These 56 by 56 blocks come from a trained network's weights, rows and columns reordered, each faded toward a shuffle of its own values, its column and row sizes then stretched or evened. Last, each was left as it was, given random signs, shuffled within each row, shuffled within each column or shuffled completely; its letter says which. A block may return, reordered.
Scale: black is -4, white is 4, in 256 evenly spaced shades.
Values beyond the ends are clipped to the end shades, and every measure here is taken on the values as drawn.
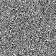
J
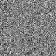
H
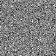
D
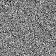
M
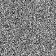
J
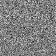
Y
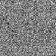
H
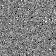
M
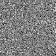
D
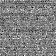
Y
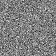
M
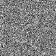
J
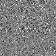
D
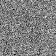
Y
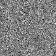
J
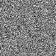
D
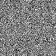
Y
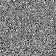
Y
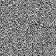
H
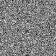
J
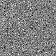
J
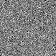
Y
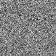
D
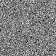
Y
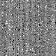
H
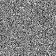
J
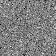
M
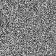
J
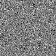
D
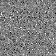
D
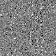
J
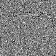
Y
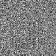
H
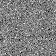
M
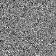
D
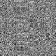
H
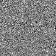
D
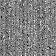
J
